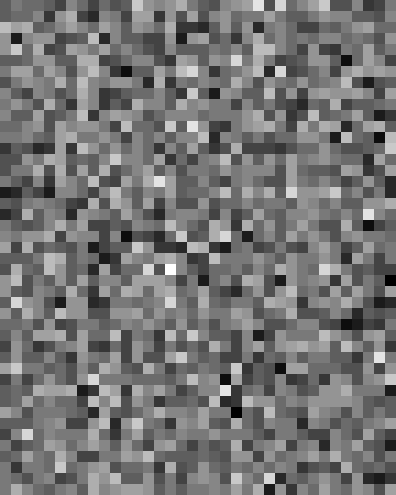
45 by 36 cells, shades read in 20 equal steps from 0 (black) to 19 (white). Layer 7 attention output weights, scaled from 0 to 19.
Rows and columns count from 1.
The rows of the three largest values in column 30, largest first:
25, 1, 31
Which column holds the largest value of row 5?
2
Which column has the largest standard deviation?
9
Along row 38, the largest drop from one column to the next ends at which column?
22
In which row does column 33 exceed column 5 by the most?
18
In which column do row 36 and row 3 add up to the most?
21
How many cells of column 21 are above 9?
14
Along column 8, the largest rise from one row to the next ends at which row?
20
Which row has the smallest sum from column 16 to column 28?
23
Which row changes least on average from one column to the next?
30
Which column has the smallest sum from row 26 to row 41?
36
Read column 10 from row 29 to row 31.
6 7 8
